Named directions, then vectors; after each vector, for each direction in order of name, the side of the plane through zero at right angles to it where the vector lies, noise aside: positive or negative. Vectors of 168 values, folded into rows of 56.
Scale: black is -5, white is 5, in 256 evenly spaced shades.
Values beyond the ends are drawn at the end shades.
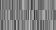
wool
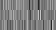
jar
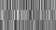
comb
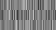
negative, positive, positive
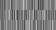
negative, positive, positive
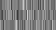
negative, positive, positive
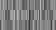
positive, positive, negative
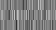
positive, negative, negative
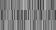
negative, positive, positive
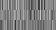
positive, positive, positive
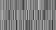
positive, negative, negative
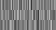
positive, negative, positive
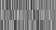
positive, negative, positive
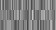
positive, negative, positive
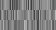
positive, negative, positive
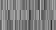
positive, positive, negative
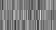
positive, positive, positive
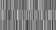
positive, negative, negative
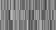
positive, positive, negative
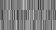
negative, positive, positive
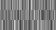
negative, positive, negative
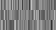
negative, positive, negative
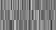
negative, positive, negative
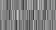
positive, negative, negative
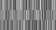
positive, positive, negative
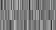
negative, positive, negative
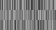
positive, positive, positive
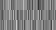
negative, positive, positive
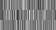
negative, positive, positive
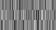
positive, negative, positive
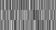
positive, negative, positive
